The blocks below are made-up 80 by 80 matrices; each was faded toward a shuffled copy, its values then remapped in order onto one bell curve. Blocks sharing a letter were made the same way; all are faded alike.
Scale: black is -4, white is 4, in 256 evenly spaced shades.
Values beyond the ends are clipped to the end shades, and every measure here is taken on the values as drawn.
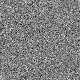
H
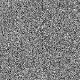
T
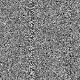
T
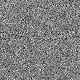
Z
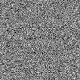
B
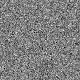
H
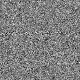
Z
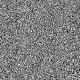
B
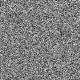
H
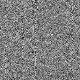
T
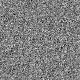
Z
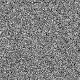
Z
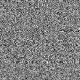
B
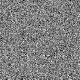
B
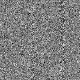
T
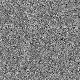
Z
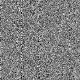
T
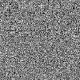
B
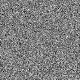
Z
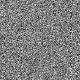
T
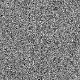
T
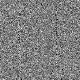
T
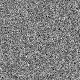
H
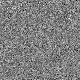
Z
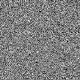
B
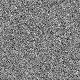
H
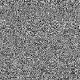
B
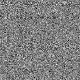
B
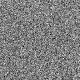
H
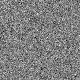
H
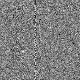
T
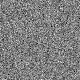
H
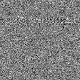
B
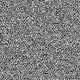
H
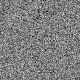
H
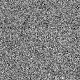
Z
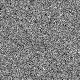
H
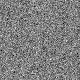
H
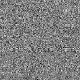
B
